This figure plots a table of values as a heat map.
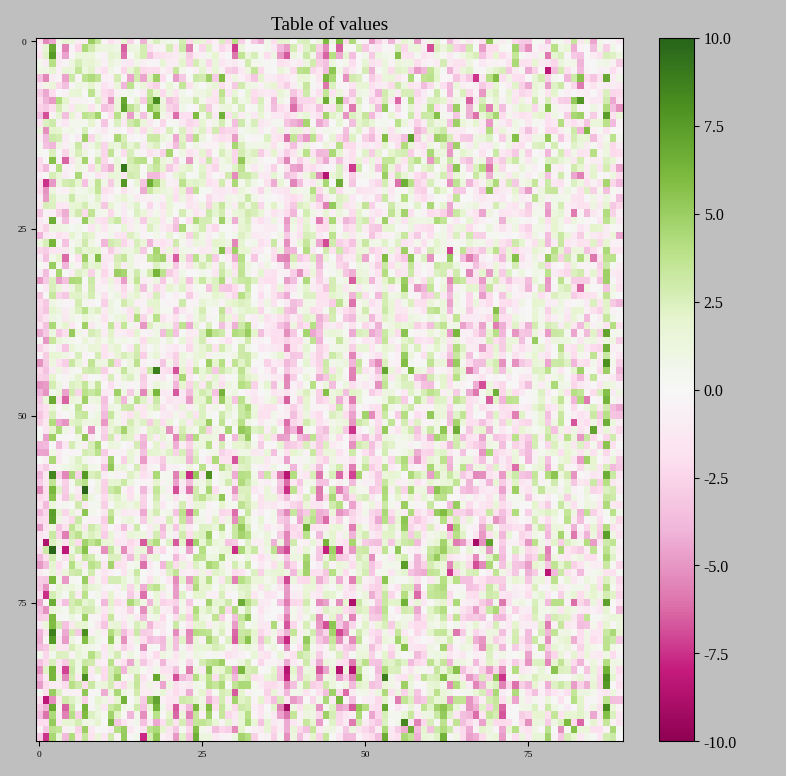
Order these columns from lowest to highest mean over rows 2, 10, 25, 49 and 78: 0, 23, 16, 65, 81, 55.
0, 23, 81, 16, 65, 55
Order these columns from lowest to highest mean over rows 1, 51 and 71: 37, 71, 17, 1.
17, 37, 71, 1
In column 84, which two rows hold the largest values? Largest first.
12, 56
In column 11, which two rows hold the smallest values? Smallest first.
8, 17
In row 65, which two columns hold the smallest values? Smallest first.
63, 48
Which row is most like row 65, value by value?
32
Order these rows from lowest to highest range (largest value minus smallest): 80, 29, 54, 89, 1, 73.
73, 54, 29, 1, 80, 89
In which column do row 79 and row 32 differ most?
64
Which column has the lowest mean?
38
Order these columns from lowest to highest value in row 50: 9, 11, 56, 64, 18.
18, 9, 64, 11, 56
